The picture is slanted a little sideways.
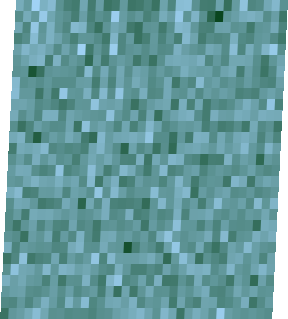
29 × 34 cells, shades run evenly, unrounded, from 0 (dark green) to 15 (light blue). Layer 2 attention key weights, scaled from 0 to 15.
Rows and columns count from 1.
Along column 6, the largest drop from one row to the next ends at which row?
26
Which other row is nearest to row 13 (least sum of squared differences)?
8
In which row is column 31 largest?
23
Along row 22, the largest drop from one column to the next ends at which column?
29
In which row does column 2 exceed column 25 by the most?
2
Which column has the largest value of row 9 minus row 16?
14
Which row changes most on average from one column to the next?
1
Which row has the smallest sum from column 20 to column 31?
12
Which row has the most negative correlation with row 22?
24
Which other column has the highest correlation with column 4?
21
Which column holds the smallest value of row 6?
10
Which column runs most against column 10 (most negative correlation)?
3
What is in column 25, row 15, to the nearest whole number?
4
